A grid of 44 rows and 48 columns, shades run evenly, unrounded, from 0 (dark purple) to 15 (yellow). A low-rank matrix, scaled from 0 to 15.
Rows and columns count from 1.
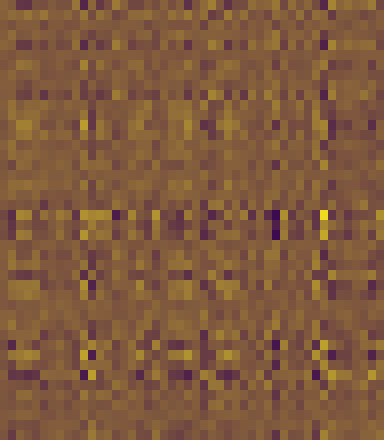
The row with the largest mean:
2
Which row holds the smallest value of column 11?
38
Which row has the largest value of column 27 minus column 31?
10
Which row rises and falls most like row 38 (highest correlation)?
43
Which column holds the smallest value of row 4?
41
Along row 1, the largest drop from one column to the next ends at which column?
11
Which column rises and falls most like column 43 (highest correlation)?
47
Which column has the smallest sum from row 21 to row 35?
35
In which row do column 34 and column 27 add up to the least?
22
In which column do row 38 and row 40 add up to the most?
12
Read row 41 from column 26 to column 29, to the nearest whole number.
4 7 7 5
